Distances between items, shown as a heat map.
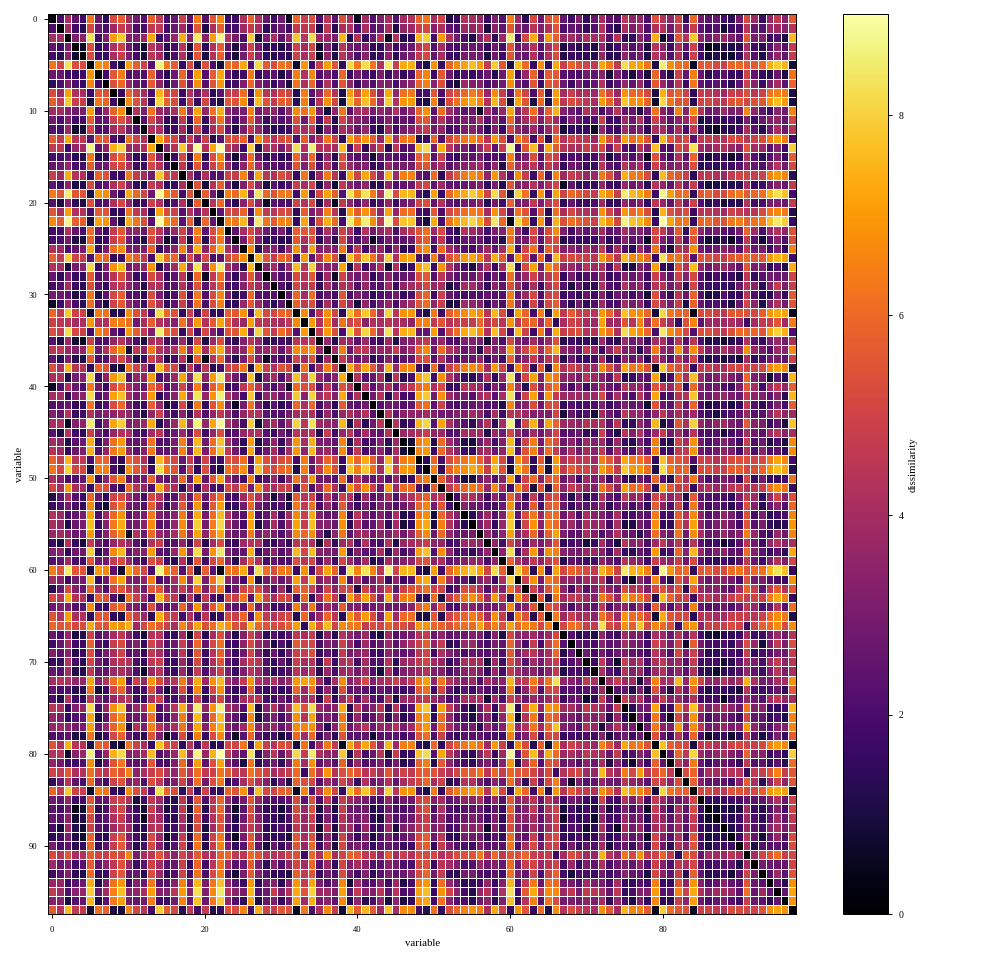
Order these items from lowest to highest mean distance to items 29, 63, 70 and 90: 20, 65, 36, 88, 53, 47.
88, 20, 53, 65, 47, 36
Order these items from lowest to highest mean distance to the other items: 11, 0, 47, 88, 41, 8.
88, 11, 0, 47, 41, 8
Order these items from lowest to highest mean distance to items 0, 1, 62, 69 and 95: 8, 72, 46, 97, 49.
46, 72, 8, 97, 49
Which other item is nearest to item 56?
10
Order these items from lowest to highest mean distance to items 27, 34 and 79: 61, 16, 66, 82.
16, 61, 82, 66
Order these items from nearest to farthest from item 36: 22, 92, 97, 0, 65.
92, 0, 65, 97, 22
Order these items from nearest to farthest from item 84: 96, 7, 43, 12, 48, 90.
48, 43, 12, 90, 7, 96
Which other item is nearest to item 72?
77
